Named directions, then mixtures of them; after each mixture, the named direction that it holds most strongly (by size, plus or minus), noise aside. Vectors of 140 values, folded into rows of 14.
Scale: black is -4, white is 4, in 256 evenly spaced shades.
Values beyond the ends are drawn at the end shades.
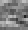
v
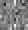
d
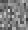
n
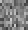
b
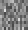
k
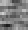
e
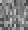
b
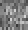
k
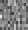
n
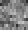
v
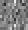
d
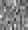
d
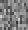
n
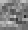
v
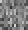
b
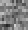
e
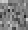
n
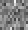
d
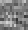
v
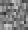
e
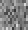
b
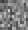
n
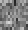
b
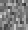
n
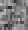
e
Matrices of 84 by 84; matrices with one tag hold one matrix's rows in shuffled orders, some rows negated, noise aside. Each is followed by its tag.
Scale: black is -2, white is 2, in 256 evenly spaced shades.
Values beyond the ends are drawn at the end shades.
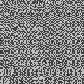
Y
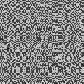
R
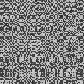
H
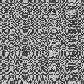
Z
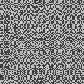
Y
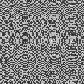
Z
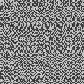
Y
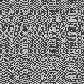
Z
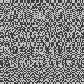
Y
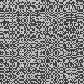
H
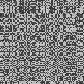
H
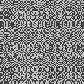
Y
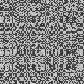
H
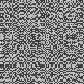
H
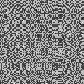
R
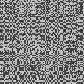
H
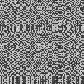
R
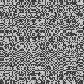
H
